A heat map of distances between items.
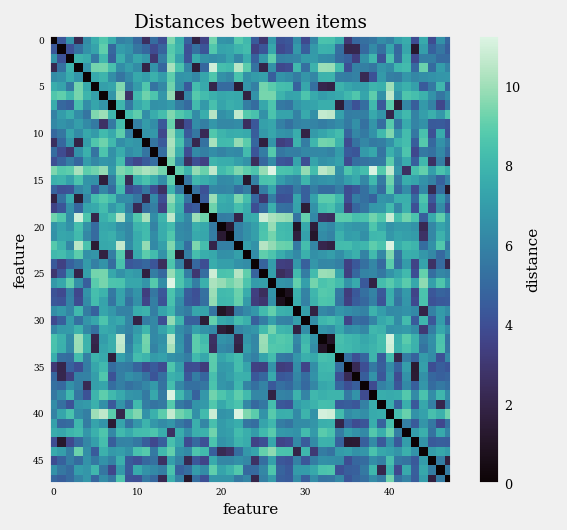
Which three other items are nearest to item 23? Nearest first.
15, 6, 9
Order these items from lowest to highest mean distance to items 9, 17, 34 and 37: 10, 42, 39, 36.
36, 39, 10, 42
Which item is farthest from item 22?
40
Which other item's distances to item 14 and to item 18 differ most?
30
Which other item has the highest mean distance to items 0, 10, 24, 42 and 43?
19
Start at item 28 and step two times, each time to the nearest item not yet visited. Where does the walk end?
25
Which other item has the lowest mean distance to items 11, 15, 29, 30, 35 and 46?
43
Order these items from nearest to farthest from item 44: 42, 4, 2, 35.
2, 4, 35, 42
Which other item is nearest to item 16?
47
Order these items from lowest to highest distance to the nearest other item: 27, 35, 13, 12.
27, 35, 13, 12
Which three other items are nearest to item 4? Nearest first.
37, 38, 26
